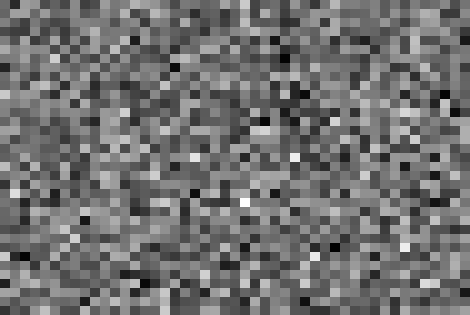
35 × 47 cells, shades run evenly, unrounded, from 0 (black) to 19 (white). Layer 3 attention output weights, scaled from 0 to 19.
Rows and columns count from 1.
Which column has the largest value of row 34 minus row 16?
15
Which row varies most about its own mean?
32
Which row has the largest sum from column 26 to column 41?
24
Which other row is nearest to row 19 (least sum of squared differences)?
3
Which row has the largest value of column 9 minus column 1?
35
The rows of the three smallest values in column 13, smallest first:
31, 10, 21
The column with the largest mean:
12
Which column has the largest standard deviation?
25
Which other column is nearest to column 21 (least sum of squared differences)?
5
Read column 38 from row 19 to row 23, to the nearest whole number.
11 6 6 11 9
